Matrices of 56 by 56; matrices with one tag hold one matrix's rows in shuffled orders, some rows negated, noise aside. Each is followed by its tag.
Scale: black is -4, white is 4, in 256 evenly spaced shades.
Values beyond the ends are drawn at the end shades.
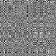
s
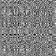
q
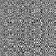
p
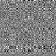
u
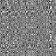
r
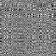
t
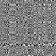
u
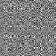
p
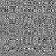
u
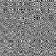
p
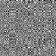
u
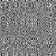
r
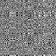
u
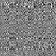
u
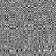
u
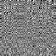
t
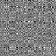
u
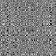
r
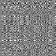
q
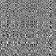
r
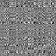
u
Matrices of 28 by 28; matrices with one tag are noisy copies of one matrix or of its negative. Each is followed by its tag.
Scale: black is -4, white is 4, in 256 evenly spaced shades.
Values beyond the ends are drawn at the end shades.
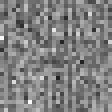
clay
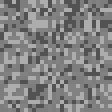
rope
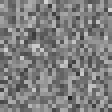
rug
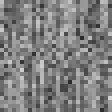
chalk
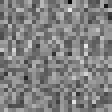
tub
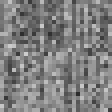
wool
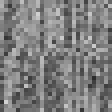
wool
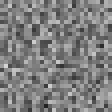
tub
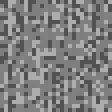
clay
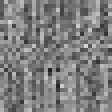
chalk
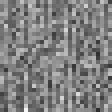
clay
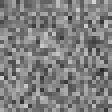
rug
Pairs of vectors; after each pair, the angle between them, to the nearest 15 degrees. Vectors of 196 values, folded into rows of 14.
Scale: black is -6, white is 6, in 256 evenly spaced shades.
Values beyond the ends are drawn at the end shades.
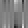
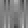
30 degrees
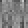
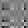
90 degrees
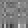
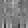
135 degrees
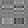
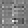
45 degrees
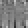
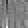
45 degrees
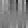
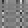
90 degrees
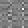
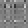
90 degrees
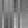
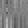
150 degrees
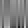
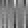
60 degrees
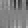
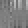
165 degrees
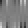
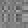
75 degrees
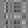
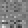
60 degrees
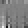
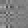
60 degrees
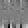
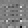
75 degrees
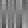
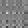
120 degrees
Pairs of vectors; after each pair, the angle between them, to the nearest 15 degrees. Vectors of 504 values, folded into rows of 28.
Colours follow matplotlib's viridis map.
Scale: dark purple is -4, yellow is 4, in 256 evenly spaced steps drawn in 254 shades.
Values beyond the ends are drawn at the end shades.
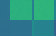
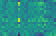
90 degrees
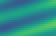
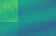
135 degrees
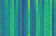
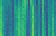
135 degrees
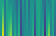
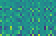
75 degrees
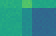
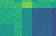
15 degrees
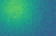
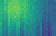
15 degrees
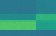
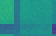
105 degrees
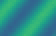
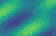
30 degrees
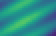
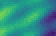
45 degrees
